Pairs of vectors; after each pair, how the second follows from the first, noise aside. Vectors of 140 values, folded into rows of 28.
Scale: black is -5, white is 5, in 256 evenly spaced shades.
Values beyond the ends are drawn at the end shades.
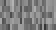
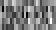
wrapped around, scaled up.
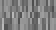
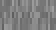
negated, shrunk.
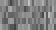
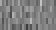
reversed, negated, partly zeroed.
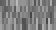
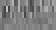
reversed, partly zeroed.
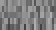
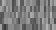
shuffled.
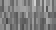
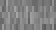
wrapped around, negated, shrunk.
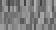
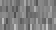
reversed, negated, partly zeroed.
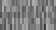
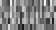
reversed, negated, scaled up.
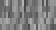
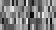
wrapped around, scaled up.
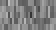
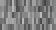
shuffled.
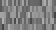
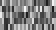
reversed, negated, scaled up.
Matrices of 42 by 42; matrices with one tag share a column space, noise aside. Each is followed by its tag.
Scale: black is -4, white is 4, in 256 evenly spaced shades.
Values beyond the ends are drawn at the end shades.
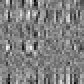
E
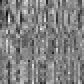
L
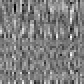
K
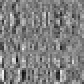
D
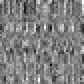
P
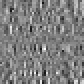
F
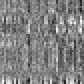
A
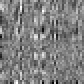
K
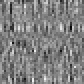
P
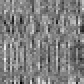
A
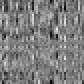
K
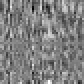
K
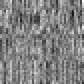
L
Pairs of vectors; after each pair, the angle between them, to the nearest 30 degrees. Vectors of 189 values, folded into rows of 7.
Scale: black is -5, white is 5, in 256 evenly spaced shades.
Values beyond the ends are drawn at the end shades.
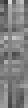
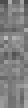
30 degrees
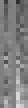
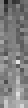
30 degrees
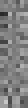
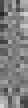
30 degrees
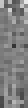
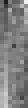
60 degrees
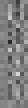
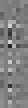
90 degrees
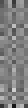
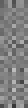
30 degrees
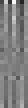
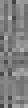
120 degrees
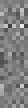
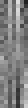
120 degrees
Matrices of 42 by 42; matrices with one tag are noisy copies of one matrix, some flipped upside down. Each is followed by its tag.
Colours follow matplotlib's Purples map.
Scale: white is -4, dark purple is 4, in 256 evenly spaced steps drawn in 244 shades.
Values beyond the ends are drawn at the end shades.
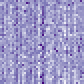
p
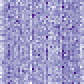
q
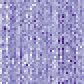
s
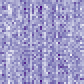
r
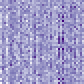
s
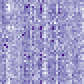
r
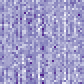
p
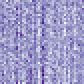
p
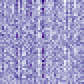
p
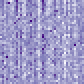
p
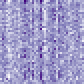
r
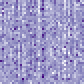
p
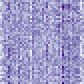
q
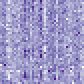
r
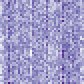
q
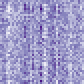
r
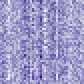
r
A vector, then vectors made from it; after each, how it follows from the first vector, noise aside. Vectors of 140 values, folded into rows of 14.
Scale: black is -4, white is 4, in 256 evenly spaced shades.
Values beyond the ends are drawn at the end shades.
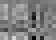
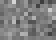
reversed, negated, partly zeroed.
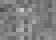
wrapped around, negated, shrunk.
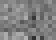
shrunk.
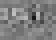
partly zeroed.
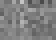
reversed, negated, shrunk.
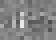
reversed, negated, partly zeroed.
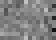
wrapped around, partly zeroed.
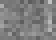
wrapped around, negated, shrunk.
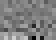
partly zeroed.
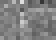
reversed, negated, shrunk.
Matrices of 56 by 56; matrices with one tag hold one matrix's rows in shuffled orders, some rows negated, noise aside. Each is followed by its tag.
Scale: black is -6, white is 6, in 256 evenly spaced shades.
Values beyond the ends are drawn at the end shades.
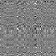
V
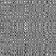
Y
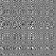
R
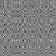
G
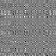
Y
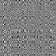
G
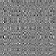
G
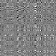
V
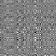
V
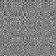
G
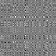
Y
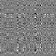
V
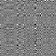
V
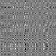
Y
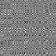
Y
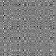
G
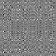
G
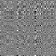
V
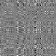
V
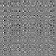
G
